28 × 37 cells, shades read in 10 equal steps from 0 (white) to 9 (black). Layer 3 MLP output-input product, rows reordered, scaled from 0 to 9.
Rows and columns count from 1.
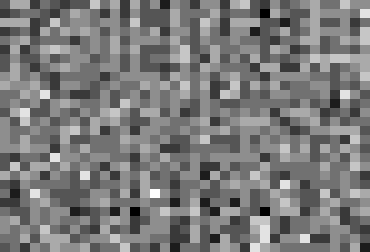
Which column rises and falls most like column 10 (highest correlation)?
25
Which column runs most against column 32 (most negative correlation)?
13
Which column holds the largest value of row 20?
21
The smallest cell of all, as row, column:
22, 16
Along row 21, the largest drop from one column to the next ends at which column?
29
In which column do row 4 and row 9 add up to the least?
37
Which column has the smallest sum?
3
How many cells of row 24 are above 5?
13
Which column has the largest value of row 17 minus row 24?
17
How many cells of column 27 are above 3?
20
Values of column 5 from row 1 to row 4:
5 6 6 3
